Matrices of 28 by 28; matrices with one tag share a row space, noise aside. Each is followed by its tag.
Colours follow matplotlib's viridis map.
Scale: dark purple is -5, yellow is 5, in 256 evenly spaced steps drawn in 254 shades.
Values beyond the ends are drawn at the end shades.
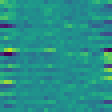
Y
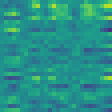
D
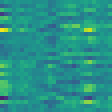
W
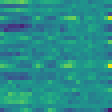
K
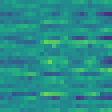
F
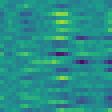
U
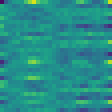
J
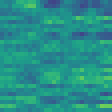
F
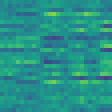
F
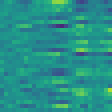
U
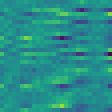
U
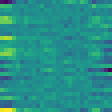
Y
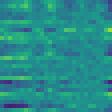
K
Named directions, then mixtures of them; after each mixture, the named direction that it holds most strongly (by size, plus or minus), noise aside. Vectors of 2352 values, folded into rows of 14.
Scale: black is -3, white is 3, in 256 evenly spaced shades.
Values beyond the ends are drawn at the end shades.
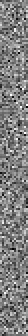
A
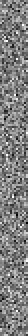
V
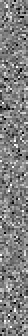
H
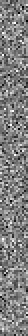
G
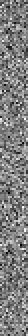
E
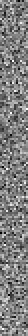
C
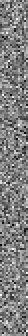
A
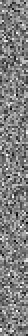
V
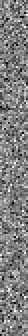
H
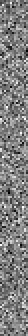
E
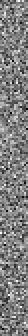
C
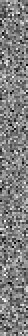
G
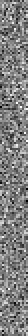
A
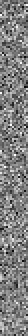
G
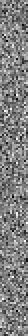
V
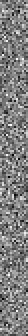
V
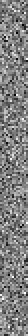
V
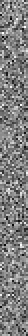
E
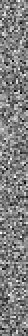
C
